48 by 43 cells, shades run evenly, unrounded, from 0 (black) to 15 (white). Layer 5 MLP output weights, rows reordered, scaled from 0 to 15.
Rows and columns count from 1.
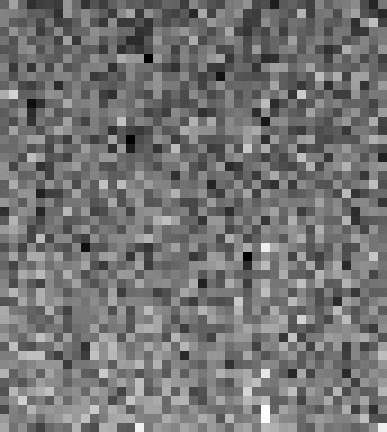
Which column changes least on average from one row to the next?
9
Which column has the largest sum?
30
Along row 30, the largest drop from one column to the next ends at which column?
39
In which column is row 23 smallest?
43
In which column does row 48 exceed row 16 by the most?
16
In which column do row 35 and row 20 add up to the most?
31
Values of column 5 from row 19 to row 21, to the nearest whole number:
3 8 5
